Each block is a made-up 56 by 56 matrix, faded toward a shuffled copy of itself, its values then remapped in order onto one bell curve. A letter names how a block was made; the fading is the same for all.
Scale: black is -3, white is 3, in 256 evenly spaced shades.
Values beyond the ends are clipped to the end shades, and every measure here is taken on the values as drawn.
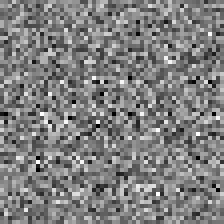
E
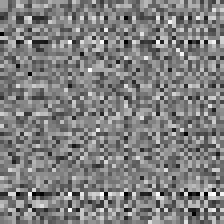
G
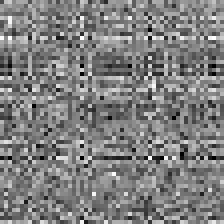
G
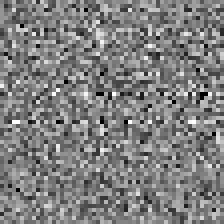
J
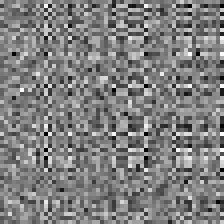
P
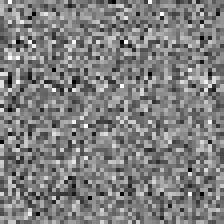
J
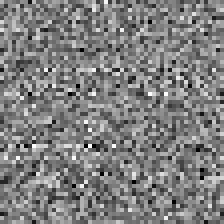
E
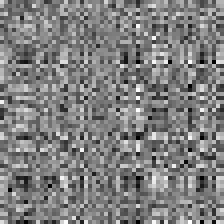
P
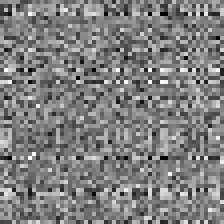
G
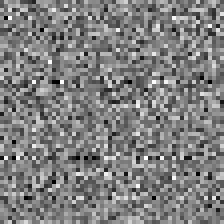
E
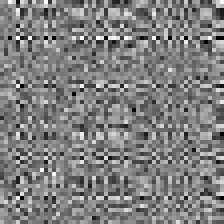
P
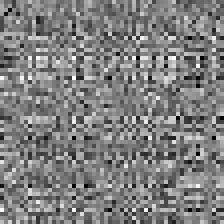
G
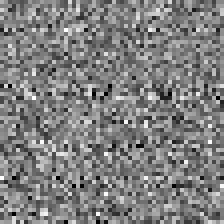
E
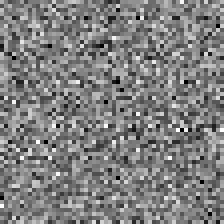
E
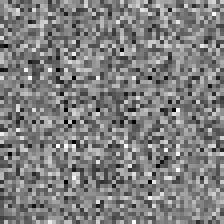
J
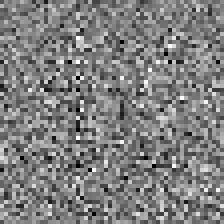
J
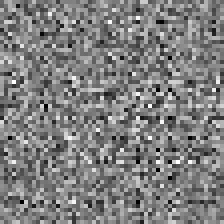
J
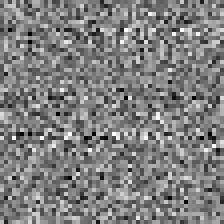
E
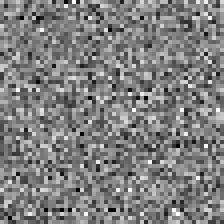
E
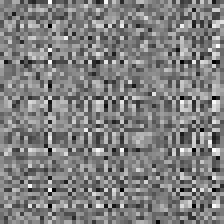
P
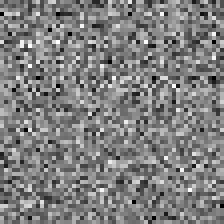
J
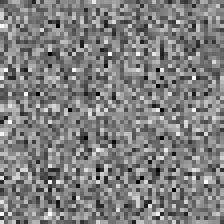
J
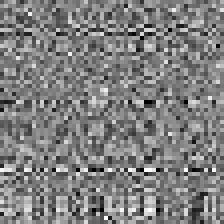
G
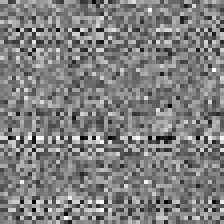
G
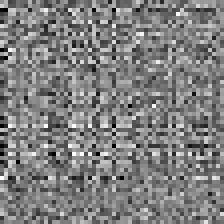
G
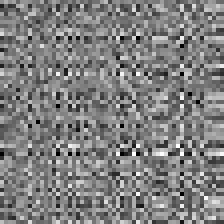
P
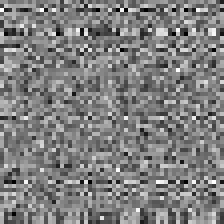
G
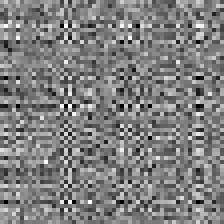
P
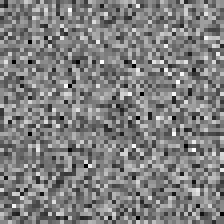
E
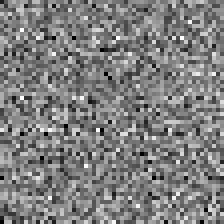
E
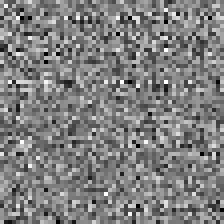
J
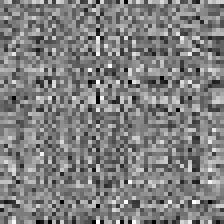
G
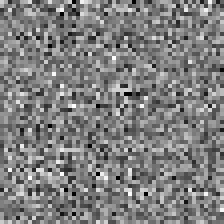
J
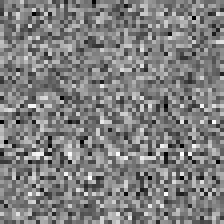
J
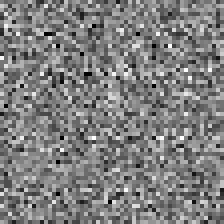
E
